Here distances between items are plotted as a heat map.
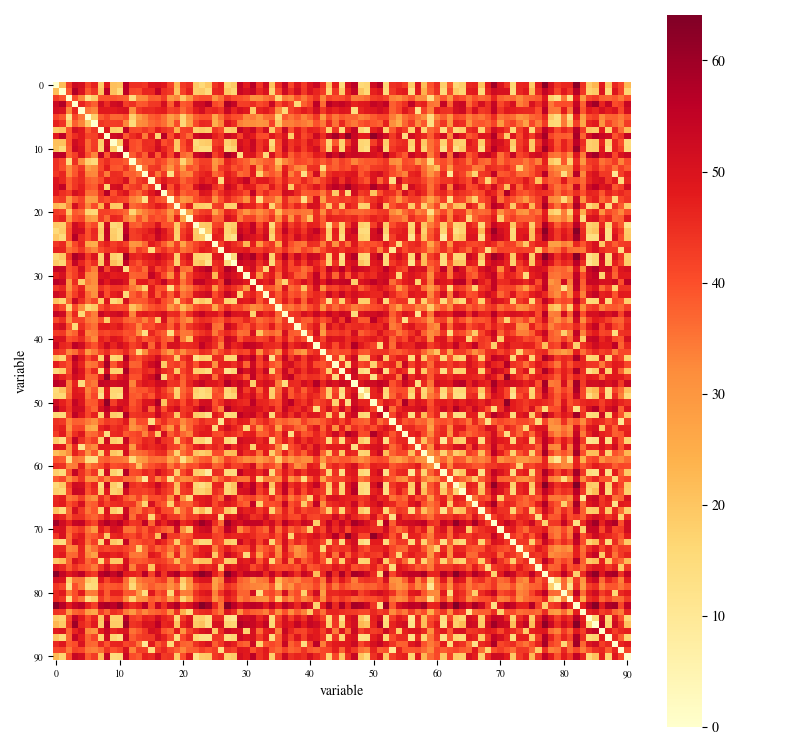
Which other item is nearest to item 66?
88
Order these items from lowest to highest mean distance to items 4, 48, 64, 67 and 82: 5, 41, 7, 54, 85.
7, 85, 5, 41, 54
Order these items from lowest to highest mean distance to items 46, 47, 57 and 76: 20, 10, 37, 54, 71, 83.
20, 83, 54, 37, 10, 71
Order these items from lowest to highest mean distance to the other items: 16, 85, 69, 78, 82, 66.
78, 85, 66, 16, 69, 82
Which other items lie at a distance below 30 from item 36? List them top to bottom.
4, 31, 47, 57
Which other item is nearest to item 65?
83
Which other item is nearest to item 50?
46
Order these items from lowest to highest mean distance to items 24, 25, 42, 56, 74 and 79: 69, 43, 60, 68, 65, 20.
20, 43, 60, 65, 68, 69
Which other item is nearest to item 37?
55
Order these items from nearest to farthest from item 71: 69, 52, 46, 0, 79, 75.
79, 75, 0, 52, 69, 46
